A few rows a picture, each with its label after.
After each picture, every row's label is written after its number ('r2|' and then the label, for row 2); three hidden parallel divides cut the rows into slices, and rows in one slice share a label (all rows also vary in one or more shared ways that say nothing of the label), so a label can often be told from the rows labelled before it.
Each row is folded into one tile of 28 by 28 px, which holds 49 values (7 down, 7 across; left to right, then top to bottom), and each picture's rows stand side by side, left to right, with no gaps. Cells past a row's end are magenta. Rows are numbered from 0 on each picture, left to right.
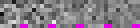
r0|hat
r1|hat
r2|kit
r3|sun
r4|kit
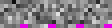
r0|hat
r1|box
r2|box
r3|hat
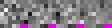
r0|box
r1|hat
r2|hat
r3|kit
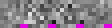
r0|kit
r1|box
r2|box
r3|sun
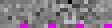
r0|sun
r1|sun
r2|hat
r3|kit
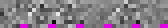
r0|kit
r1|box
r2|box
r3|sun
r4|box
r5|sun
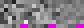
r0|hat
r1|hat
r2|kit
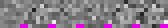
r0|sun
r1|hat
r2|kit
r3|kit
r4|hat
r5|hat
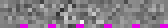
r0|kit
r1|kit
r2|hat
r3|kit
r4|kit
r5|kit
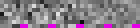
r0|hat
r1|hat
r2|box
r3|kit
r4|sun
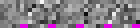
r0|kit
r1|box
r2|kit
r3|hat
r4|box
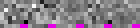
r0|box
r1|hat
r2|sun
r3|box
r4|sun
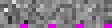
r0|box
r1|kit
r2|sun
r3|sun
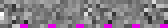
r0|box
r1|sun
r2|kit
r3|box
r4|kit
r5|box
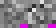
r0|sun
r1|box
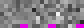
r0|kit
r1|kit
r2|box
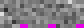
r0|sun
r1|kit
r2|sun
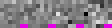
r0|sun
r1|kit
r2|sun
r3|hat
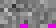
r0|sun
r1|sun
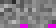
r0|kit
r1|sun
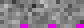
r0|kit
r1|sun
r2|sun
